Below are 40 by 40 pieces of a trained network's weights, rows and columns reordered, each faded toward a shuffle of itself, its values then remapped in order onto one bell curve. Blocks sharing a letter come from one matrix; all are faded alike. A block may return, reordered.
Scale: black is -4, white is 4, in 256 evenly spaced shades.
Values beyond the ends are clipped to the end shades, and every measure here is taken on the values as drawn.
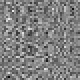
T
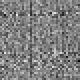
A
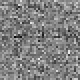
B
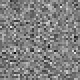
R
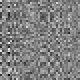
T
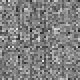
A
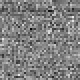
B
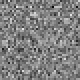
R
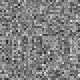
R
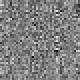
R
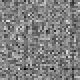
A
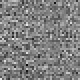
B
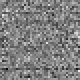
B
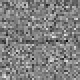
B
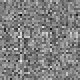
R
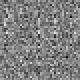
B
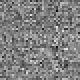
B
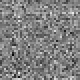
B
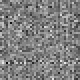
A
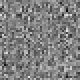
R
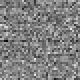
B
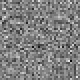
R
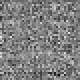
B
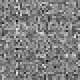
B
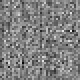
A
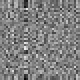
T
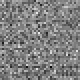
B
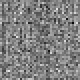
A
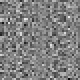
T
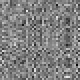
T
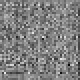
A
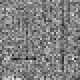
A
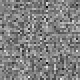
B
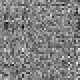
B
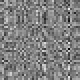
T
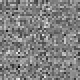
B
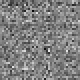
B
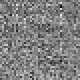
B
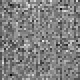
A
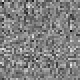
R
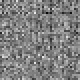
A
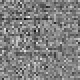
B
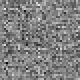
B
